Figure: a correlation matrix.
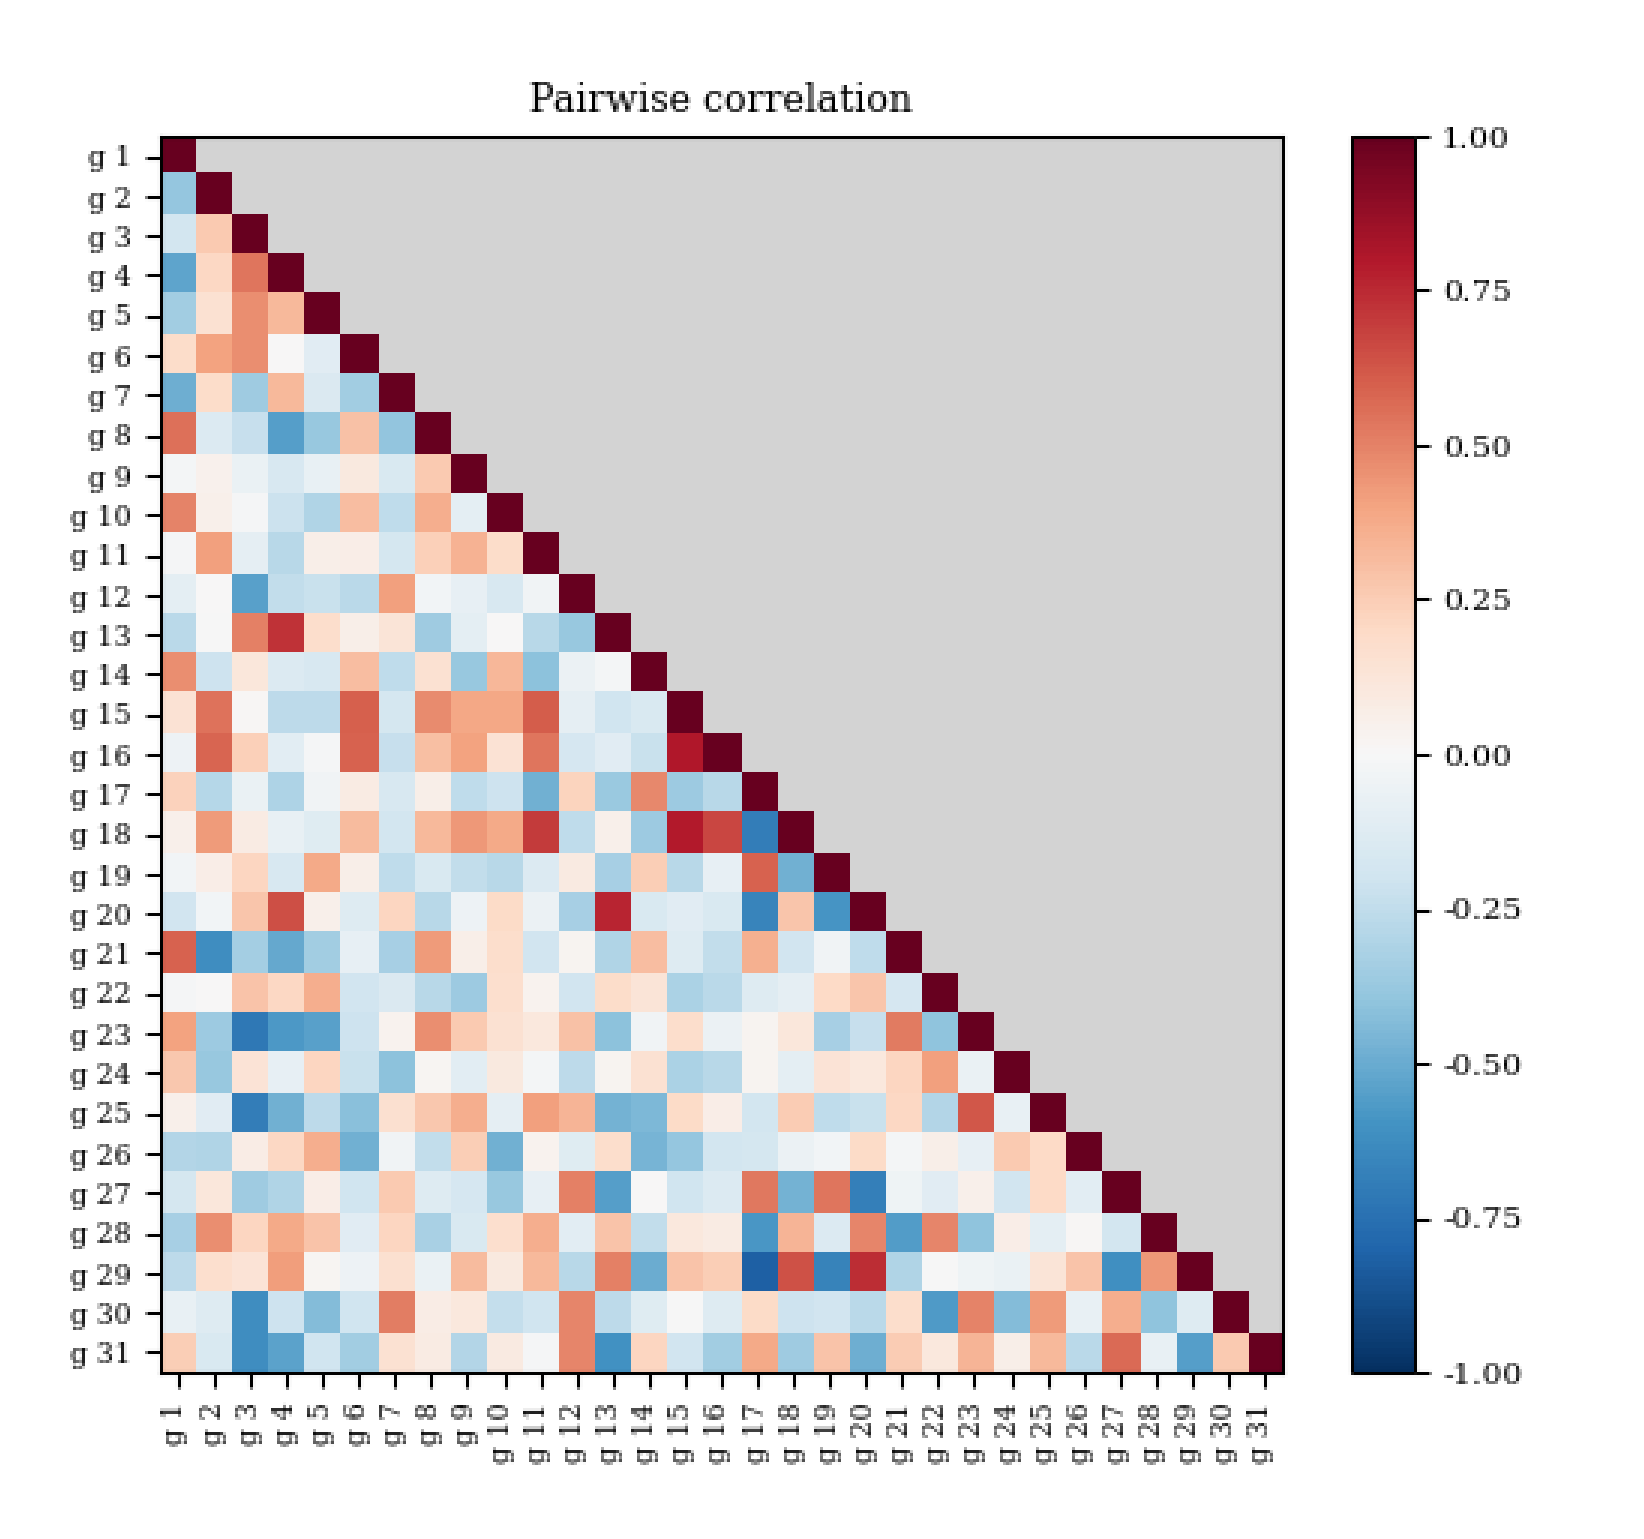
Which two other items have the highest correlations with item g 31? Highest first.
g 27, g 12
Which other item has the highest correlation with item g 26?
g 5
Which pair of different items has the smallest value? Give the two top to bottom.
g 17, g 29
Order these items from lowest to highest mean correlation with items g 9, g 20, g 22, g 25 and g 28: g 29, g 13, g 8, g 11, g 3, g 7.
g 8, g 3, g 7, g 13, g 11, g 29
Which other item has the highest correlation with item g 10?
g 1
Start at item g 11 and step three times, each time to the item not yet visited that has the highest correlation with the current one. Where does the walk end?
g 16
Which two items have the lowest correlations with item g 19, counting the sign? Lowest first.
g 29, g 20
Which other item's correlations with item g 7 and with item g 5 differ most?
g 30
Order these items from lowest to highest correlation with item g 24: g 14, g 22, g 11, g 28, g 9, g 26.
g 9, g 11, g 28, g 14, g 26, g 22
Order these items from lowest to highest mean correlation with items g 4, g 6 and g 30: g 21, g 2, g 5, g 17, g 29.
g 21, g 5, g 17, g 29, g 2
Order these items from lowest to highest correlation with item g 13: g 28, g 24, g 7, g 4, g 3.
g 24, g 7, g 28, g 3, g 4
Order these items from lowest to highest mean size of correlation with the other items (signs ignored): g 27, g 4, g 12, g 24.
g 24, g 12, g 27, g 4
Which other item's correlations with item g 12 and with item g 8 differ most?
g 7
